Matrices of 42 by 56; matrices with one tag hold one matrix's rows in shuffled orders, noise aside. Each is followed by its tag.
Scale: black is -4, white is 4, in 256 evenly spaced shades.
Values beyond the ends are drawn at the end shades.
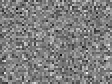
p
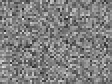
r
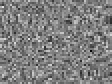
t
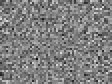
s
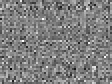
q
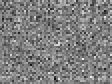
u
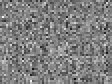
r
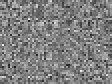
t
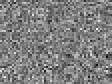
t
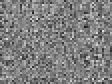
s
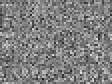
s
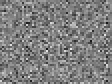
r
